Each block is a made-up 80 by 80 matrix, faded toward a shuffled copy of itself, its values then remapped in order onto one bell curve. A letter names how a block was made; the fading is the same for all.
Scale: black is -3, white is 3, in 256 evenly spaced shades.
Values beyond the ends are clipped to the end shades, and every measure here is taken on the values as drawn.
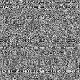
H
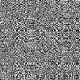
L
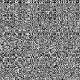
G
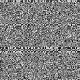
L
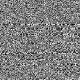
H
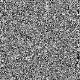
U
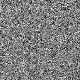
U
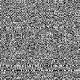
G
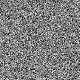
U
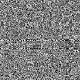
H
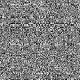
H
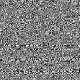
H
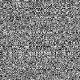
H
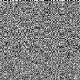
L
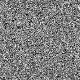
U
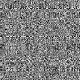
G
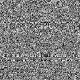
H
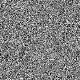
U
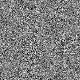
U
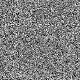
U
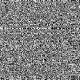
H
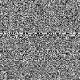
H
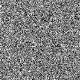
U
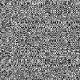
G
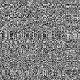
L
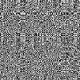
L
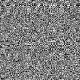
G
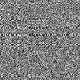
L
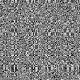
L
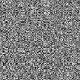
G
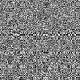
L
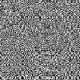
L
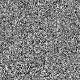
U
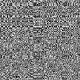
L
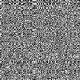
L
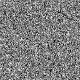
U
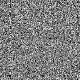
U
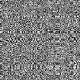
L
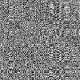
G
